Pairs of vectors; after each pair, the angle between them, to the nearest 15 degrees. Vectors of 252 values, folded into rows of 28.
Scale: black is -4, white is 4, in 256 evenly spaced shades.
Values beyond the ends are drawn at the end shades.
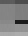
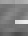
165 degrees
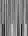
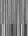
165 degrees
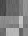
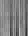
105 degrees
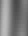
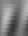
60 degrees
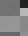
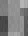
120 degrees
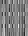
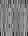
120 degrees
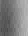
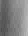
15 degrees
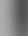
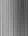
15 degrees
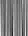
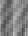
60 degrees
